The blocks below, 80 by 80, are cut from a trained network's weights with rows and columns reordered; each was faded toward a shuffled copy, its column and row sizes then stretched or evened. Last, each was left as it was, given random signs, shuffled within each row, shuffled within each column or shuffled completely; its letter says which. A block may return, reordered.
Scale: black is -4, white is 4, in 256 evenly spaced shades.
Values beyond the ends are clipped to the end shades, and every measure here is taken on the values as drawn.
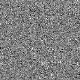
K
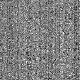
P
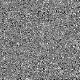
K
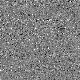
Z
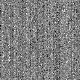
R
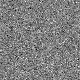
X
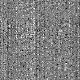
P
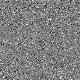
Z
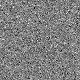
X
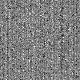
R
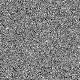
Z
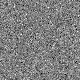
X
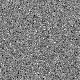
X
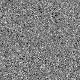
Z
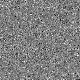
Z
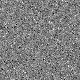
X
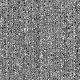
R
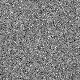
X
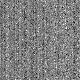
R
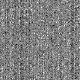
P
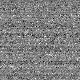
Z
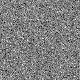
X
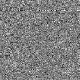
P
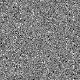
R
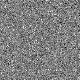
R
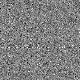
K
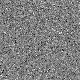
X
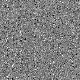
R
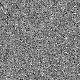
X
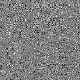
P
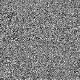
K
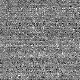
P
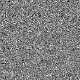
K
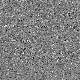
Z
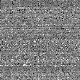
P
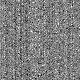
R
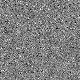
Z
